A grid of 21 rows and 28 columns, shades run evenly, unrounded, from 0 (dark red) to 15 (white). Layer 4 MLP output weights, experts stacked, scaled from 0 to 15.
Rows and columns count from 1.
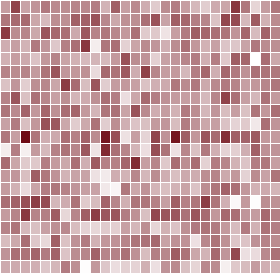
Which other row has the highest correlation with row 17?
20
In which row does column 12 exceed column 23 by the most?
15
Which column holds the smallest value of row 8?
23
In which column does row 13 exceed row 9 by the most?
3
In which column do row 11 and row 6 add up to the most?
10
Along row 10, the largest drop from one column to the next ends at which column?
27
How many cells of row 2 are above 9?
7
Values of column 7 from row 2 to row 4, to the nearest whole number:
8 6 7
